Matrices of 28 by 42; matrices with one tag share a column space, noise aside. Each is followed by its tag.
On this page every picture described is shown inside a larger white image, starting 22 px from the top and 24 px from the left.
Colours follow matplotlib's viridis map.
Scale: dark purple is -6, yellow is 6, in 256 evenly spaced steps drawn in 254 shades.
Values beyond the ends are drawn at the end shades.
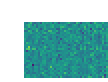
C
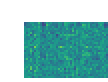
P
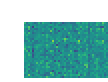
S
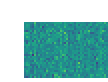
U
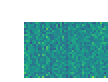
C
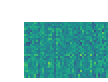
U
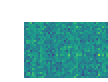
S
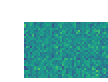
P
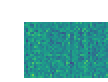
U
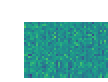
U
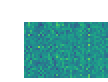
P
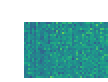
C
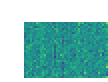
S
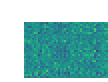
S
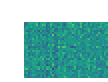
P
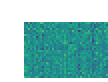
C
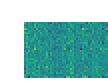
C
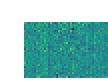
C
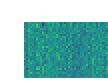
P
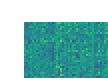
S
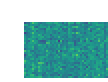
S
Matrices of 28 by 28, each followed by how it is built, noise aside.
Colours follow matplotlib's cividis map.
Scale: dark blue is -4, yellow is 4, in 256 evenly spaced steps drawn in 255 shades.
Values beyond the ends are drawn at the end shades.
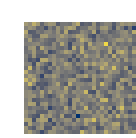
repeating rows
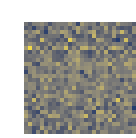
repeating columns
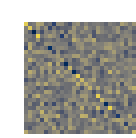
diagonal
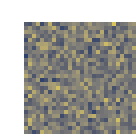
repeating rows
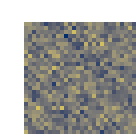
Toeplitz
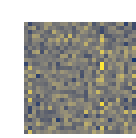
uneven columns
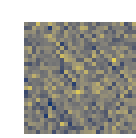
Toeplitz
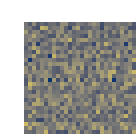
repeating columns
